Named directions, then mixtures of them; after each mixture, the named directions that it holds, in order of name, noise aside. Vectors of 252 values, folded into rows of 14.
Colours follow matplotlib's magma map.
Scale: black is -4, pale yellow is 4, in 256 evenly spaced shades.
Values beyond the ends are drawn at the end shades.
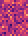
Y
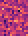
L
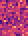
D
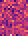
D, L, Y.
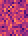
D, Y.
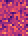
D, Y.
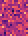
L, Y.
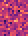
L.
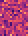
L, Y.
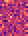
D, L, Y.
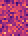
D, Y.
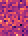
D.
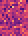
D, Y.
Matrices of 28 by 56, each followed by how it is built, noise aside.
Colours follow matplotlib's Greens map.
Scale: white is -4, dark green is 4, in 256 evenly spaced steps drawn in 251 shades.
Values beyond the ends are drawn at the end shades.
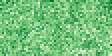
smooth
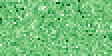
sparse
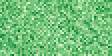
Toeplitz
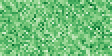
Toeplitz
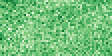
smooth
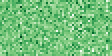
uneven columns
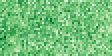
smooth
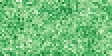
smooth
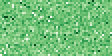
sparse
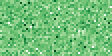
sparse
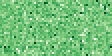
sparse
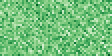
Toeplitz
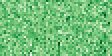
uneven columns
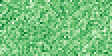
Hankel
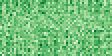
blocks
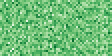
repeating rows
